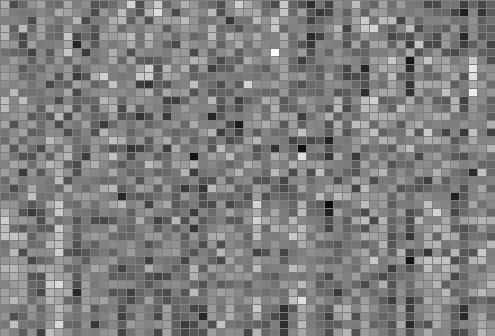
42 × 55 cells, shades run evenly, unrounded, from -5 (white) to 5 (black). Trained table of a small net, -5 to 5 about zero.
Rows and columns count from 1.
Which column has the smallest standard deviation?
30
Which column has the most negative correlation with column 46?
50
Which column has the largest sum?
52
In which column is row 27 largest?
37
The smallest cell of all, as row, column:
7, 31
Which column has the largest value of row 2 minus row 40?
54
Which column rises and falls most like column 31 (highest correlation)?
13
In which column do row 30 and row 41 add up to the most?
46
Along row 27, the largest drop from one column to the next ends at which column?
38
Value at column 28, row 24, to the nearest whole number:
1
